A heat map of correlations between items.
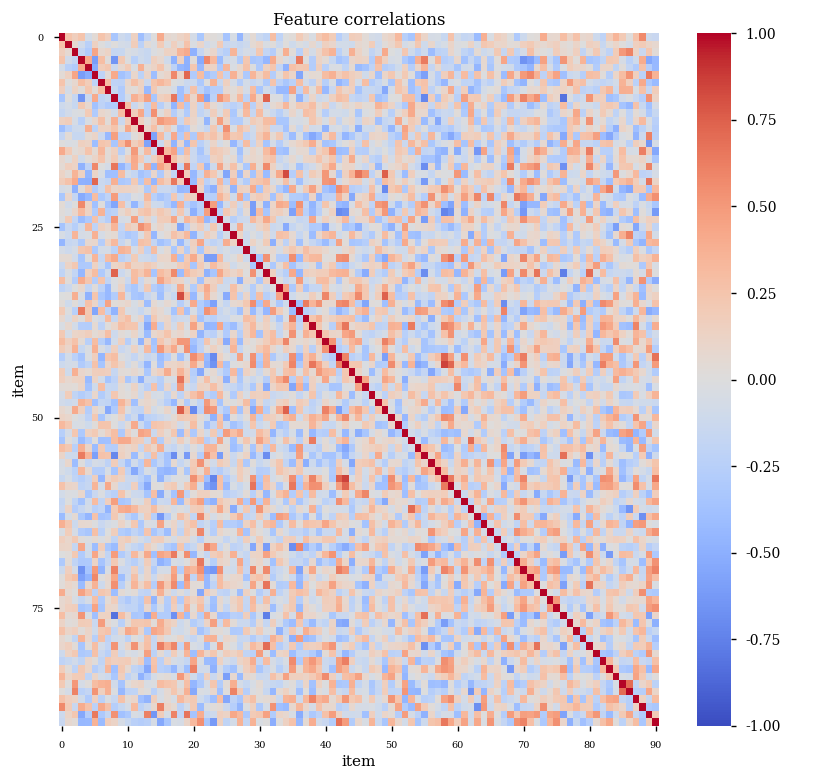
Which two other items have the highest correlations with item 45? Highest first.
18, 34
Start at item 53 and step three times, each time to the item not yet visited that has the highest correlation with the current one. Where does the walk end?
81
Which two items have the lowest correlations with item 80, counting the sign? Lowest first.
55, 76
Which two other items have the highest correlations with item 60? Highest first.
46, 18
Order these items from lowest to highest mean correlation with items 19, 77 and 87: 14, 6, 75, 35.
14, 35, 6, 75
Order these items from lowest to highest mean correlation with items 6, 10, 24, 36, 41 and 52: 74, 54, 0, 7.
74, 7, 0, 54
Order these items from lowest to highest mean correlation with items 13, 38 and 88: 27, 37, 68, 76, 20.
27, 76, 37, 68, 20
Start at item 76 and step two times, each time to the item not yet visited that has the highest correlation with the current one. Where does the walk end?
3
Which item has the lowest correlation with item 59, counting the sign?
23
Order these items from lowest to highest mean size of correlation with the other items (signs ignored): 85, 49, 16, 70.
16, 85, 49, 70
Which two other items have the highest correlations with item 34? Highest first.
18, 49
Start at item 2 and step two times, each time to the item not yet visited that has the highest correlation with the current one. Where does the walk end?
85
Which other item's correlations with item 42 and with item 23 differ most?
58
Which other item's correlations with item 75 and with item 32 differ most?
90
